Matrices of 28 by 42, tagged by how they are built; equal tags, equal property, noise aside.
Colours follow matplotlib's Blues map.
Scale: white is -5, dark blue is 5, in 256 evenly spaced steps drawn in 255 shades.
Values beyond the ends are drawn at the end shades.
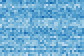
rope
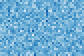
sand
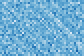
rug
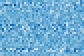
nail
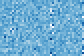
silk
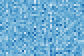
silk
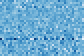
nail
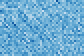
rug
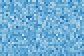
sand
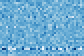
nail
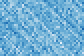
rug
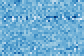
nail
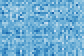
rope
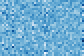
silk
